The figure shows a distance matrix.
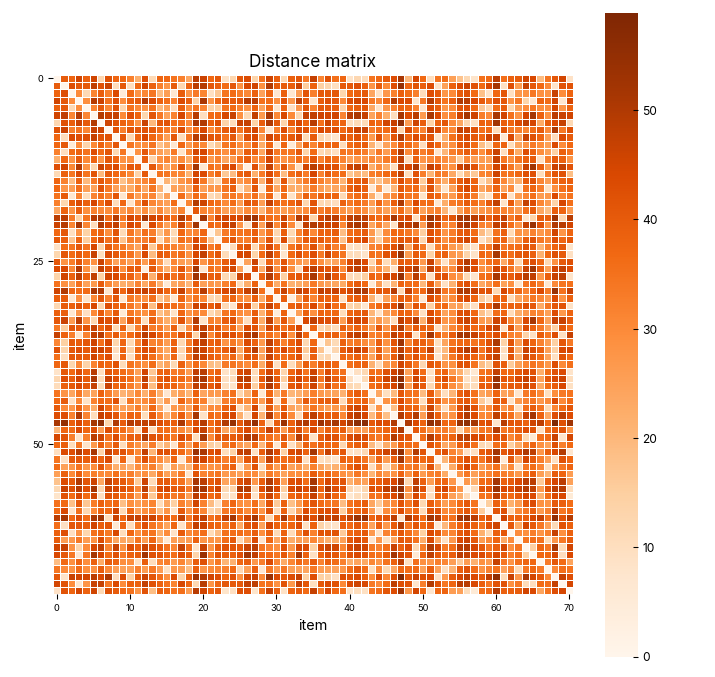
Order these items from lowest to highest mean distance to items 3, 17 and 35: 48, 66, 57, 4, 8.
8, 4, 66, 48, 57
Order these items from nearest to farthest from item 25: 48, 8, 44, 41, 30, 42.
8, 30, 44, 48, 42, 41
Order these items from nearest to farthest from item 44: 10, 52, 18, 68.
18, 10, 52, 68
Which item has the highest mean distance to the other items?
47
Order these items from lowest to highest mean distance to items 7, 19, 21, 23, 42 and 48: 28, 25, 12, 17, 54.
54, 28, 17, 25, 12
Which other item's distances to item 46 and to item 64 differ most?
19
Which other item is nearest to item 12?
26
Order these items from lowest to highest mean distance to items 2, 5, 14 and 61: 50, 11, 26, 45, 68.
50, 45, 26, 11, 68
